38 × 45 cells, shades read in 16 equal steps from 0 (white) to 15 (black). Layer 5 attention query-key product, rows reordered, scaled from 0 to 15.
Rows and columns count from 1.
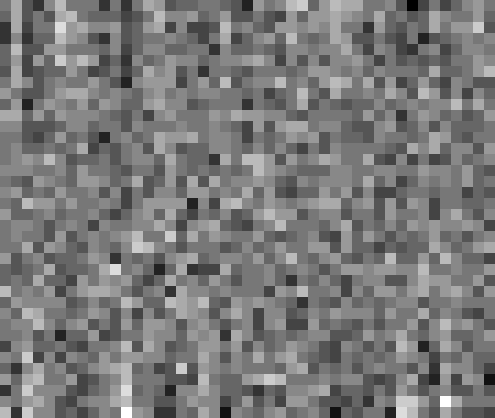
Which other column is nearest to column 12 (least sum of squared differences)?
37
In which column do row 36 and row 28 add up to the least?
12
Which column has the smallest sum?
41
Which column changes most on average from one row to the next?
26
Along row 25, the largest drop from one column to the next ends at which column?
21
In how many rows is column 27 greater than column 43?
9
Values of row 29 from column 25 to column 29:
7 7 10 9 7
